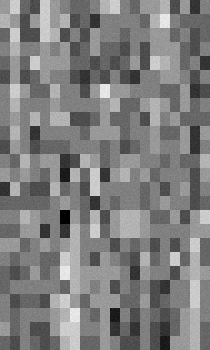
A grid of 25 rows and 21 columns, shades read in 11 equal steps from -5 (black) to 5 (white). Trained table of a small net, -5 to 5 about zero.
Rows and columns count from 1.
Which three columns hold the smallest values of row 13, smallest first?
7, 11, 20
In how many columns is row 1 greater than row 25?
13
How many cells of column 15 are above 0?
8
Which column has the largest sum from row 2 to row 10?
2
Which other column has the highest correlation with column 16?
17
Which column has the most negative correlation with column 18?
19
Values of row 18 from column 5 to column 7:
1 0 1
